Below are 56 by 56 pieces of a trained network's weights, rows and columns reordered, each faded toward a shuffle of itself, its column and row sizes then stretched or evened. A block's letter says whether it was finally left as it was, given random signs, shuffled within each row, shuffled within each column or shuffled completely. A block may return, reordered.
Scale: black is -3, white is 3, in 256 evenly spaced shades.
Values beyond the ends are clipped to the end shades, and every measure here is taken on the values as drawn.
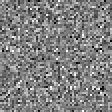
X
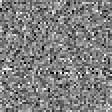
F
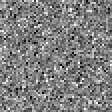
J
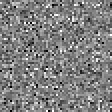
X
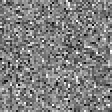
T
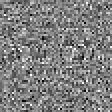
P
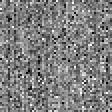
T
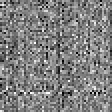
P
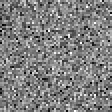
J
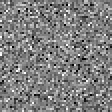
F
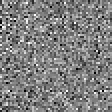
P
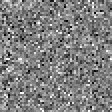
T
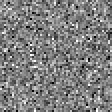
T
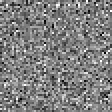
X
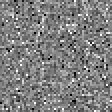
T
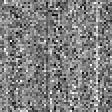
T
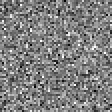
T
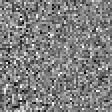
T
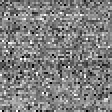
F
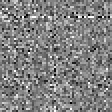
X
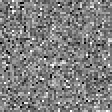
J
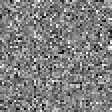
X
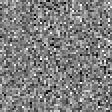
T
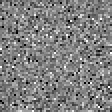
J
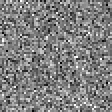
J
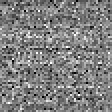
P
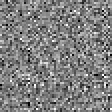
P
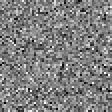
F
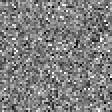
T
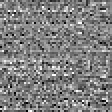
P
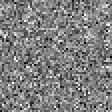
T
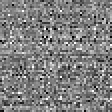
P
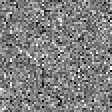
T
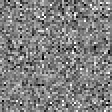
X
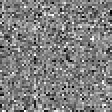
X
